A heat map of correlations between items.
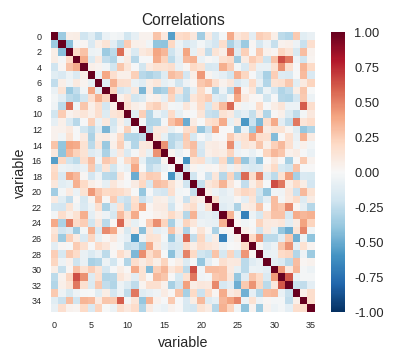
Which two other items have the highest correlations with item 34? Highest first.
9, 25
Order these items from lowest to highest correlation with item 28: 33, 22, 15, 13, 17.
33, 17, 15, 13, 22
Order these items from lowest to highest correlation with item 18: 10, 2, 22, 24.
10, 22, 24, 2
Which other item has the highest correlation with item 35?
23
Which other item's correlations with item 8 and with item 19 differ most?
31
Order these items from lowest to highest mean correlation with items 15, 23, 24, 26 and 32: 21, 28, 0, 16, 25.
16, 25, 21, 0, 28
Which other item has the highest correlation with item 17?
11
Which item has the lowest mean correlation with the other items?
1
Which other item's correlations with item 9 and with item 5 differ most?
24
